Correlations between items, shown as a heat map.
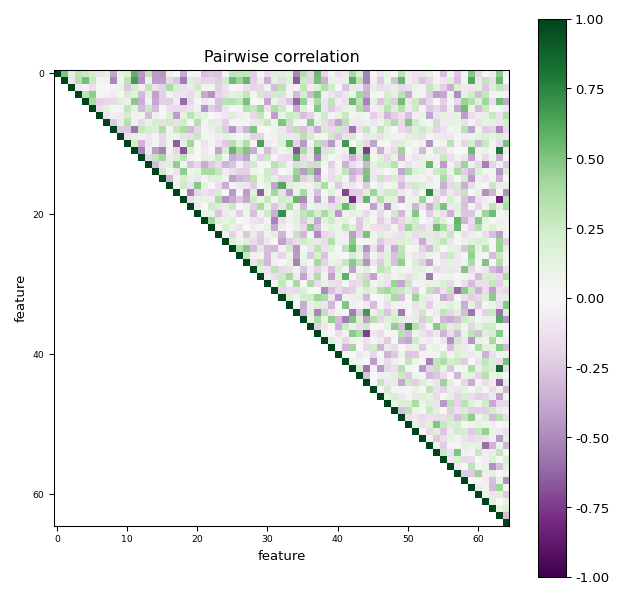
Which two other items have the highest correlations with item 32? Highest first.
20, 16
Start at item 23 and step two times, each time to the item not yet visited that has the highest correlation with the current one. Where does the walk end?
34
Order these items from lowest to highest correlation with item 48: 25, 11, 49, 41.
25, 49, 11, 41
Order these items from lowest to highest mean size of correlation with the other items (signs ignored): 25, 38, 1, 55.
38, 55, 25, 1
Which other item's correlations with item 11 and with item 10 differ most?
63
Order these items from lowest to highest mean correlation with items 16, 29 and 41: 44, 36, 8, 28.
44, 8, 28, 36
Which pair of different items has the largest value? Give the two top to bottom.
42, 63
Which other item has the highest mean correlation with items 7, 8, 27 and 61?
51
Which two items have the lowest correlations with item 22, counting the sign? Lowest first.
3, 31
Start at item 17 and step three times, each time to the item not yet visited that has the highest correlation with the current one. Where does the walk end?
58
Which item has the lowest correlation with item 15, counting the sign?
11
